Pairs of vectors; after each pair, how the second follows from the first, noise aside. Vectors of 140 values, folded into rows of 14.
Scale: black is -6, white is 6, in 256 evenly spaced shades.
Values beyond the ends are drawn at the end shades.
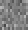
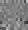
reversed, negated, partly zeroed.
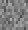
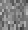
shuffled.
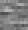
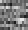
reversed, scaled up.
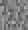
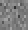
reversed, negated, partly zeroed.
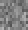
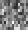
wrapped around, negated, scaled up.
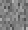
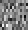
wrapped around, negated, scaled up.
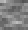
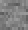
wrapped around, negated, shrunk.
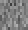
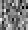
wrapped around, scaled up.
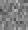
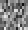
wrapped around, negated, scaled up.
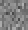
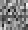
reversed, scaled up.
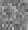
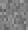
wrapped around, negated, shrunk.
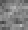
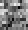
wrapped around, negated, scaled up.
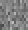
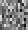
wrapped around, negated, scaled up.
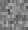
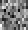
wrapped around, negated, scaled up.
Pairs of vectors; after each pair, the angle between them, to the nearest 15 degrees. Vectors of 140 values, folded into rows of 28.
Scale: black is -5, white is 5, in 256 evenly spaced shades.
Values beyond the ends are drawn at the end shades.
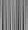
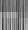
30 degrees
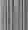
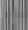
15 degrees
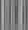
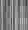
90 degrees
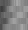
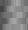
15 degrees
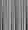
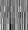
135 degrees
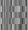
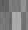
90 degrees
